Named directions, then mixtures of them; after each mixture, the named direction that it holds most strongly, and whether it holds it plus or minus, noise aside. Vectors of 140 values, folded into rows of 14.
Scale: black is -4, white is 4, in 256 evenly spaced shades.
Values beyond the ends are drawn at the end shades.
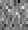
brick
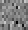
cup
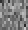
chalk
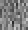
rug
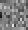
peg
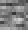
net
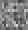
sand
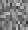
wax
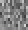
chalk, minus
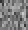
chalk, plus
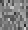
chalk, plus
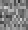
peg, plus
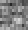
net, plus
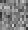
peg, plus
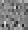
cup, plus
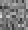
peg, minus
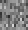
peg, plus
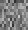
brick, plus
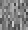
rug, minus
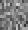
wax, plus
